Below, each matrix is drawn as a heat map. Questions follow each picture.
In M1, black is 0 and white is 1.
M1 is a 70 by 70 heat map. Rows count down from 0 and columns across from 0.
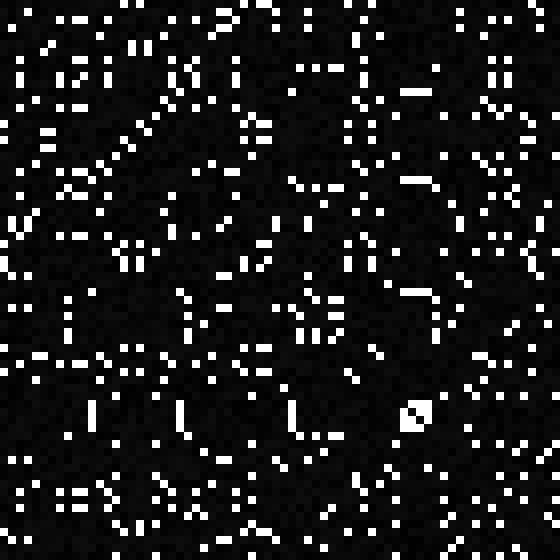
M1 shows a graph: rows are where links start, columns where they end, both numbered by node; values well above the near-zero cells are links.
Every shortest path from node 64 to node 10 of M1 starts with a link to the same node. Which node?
node 23
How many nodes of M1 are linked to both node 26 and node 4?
5
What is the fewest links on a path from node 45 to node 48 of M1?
7
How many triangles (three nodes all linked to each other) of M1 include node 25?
6
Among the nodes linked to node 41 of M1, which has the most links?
node 63
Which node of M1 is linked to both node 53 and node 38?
node 36
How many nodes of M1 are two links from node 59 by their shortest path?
8
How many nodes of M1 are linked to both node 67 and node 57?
6
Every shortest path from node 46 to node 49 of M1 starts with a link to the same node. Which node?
node 17
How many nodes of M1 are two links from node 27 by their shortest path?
2
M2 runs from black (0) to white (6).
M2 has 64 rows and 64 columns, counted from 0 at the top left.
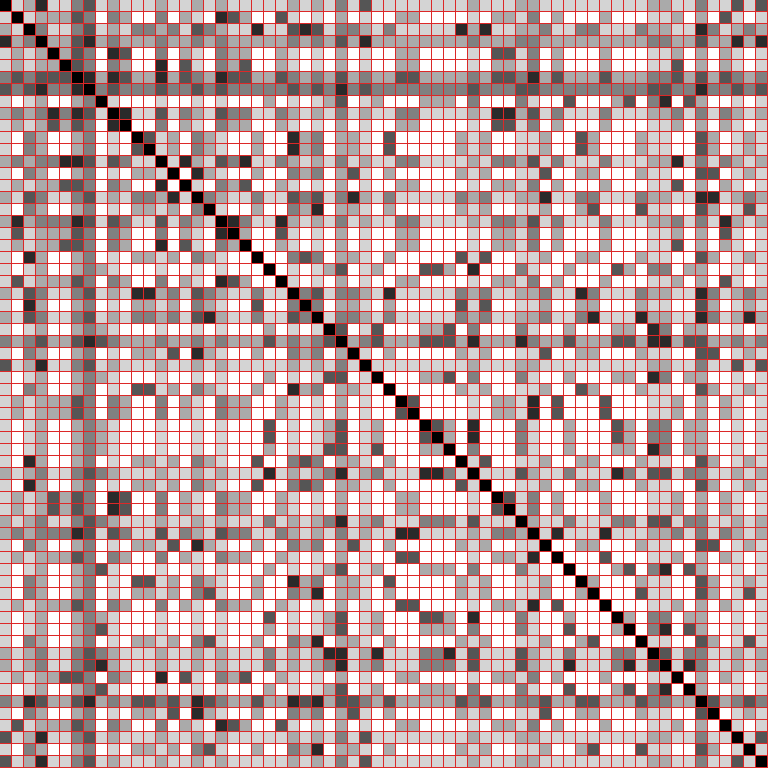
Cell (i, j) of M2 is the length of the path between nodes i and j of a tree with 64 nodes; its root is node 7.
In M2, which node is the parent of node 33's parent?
6
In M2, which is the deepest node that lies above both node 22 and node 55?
28
